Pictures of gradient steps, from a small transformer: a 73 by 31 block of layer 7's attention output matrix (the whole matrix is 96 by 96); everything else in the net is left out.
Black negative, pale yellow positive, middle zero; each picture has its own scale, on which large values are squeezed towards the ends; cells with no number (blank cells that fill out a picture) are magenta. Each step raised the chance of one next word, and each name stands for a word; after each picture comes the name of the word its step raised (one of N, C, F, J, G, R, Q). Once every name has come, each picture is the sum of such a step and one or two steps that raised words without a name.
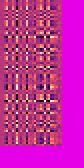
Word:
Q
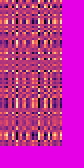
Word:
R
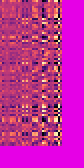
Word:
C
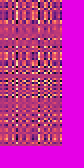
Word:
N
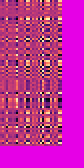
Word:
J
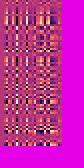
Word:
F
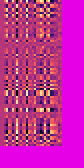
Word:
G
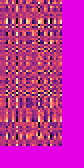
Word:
R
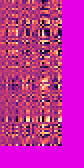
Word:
Q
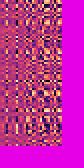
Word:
G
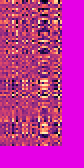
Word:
G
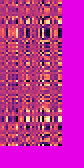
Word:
J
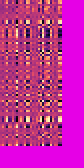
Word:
Q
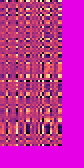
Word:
G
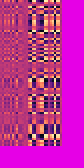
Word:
R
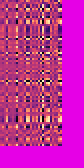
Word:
N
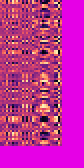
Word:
C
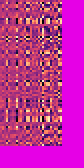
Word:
J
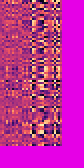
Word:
G
